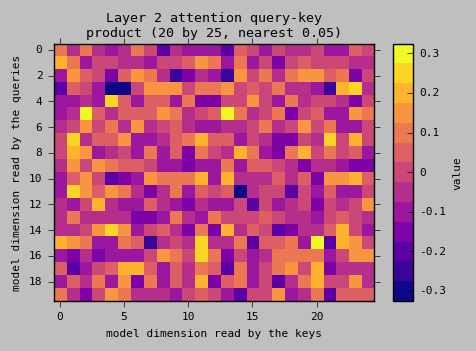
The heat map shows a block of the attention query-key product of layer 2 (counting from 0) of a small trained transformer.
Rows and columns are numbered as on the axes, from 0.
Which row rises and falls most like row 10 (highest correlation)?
3
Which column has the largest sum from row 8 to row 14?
1
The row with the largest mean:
5
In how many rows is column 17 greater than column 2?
5
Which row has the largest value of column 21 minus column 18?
7
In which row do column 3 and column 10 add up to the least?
8
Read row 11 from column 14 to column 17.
-0.3 -0.05 0 0
